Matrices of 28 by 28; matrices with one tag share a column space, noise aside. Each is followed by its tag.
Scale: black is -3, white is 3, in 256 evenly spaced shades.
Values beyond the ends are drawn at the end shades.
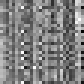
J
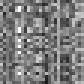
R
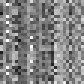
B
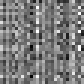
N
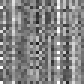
J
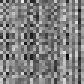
N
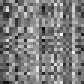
R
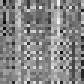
J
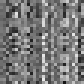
R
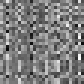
N
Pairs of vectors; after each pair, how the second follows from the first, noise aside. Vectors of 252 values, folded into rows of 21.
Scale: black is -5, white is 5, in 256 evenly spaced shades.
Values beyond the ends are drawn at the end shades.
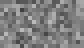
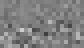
partly zeroed.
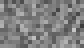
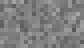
negated, shrunk.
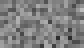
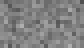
wrapped around, shrunk.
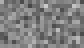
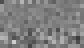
negated, partly zeroed.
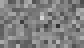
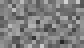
wrapped around, negated.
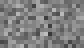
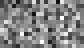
reversed, scaled up.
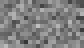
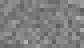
negated, shrunk.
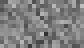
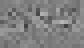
partly zeroed.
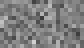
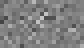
negated, partly zeroed.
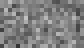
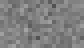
wrapped around, shrunk.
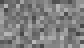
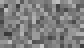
negated.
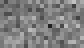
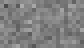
wrapped around, shrunk.
